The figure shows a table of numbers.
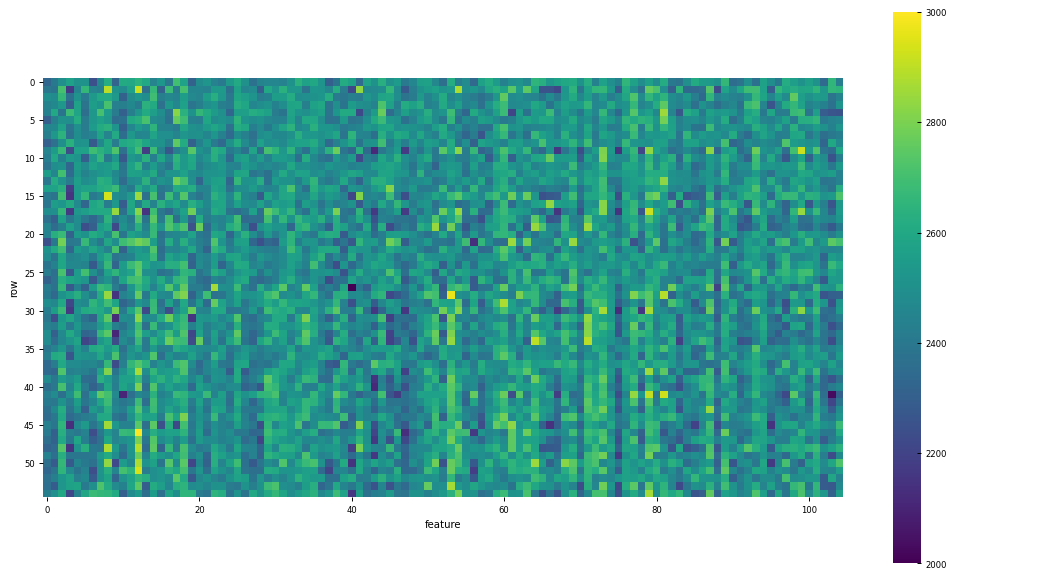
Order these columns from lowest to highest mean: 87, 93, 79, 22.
22, 93, 87, 79
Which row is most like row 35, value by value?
11
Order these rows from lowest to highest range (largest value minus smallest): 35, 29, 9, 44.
35, 44, 29, 9
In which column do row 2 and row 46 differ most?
12
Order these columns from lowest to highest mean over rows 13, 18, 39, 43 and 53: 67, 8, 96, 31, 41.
67, 96, 41, 31, 8
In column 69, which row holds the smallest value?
41
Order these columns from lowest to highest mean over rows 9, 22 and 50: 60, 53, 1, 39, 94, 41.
39, 1, 94, 41, 53, 60
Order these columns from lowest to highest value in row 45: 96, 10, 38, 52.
10, 96, 52, 38
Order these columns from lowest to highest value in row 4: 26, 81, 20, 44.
26, 20, 44, 81
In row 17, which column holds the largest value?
79
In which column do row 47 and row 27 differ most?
40
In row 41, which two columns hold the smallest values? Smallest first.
103, 10
